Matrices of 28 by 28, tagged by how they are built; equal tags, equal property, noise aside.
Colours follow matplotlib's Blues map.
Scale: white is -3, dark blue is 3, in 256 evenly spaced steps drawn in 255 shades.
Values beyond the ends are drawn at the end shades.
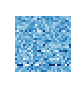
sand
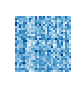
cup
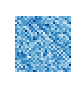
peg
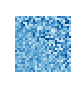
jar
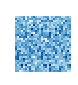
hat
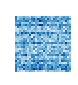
cup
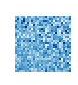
jar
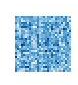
cup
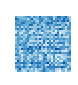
cup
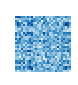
cup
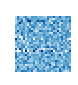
sand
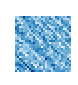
peg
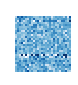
sand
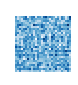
cup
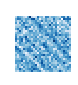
peg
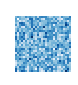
cup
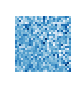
jar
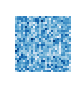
cup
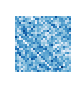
peg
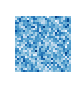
peg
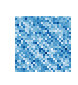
peg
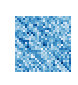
peg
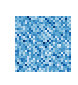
peg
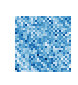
peg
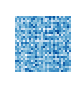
cup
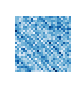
peg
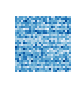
cup
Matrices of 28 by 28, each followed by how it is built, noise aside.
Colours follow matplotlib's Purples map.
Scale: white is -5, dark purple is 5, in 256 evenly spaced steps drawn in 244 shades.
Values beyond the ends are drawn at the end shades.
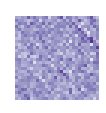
Toeplitz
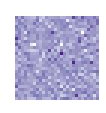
sparse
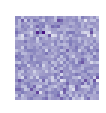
uneven rows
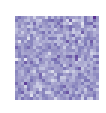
noise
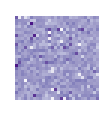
sparse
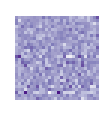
uneven rows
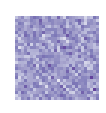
Toeplitz
